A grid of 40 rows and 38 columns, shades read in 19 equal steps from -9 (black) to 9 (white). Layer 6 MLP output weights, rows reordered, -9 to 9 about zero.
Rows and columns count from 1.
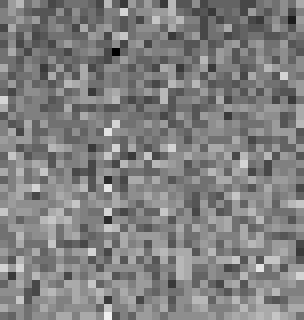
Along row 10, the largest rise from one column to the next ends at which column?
36
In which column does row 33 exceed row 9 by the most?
23
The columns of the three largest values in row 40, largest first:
14, 35, 33
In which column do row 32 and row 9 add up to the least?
6
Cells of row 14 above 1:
7
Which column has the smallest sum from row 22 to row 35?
25
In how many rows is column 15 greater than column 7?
21
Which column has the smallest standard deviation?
4
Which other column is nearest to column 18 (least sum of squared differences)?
8
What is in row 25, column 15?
3
